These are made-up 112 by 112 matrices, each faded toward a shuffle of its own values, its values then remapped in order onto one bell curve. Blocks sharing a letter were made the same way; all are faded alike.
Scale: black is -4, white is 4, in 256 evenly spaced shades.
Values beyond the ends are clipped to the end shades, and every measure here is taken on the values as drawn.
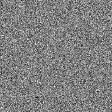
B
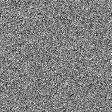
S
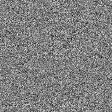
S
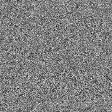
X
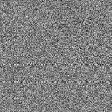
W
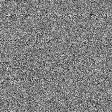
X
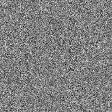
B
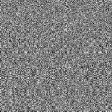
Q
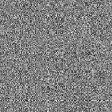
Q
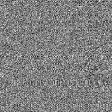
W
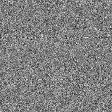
X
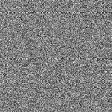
W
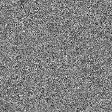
S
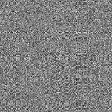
Q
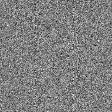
B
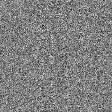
B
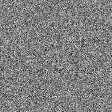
X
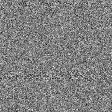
X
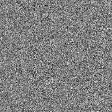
B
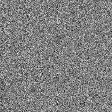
B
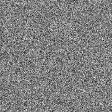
S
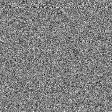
X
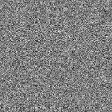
W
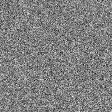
X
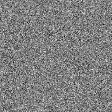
S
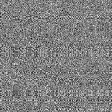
Q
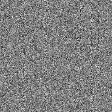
B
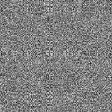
Q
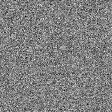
X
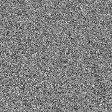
X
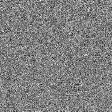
X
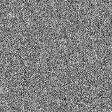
B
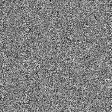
B
